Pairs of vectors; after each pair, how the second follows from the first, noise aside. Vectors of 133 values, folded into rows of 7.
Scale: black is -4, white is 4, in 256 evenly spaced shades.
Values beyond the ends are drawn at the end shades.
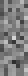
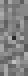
negated, shrunk.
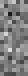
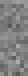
reversed, negated, shrunk.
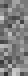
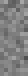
reversed, negated, shrunk.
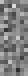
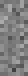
reversed, negated, shrunk.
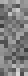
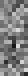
wrapped around, negated.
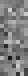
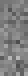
negated, shrunk.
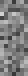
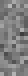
reversed, negated, shrunk.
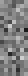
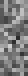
wrapped around, negated.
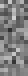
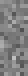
reversed, shrunk.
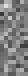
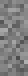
reversed, negated, shrunk.
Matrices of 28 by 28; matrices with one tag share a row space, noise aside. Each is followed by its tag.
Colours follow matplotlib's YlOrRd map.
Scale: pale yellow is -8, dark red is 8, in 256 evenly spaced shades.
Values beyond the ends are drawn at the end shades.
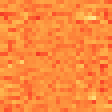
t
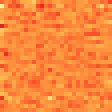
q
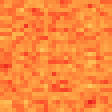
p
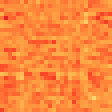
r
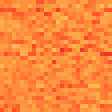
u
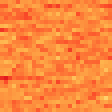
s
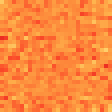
t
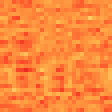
s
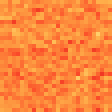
u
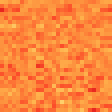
u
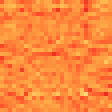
r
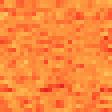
s
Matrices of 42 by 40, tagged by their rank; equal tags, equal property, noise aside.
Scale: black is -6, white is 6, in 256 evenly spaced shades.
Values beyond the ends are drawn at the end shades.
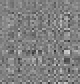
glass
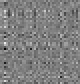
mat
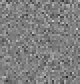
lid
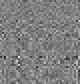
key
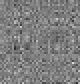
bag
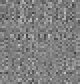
key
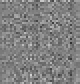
lid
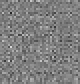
key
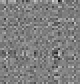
glass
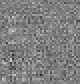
key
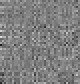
bag
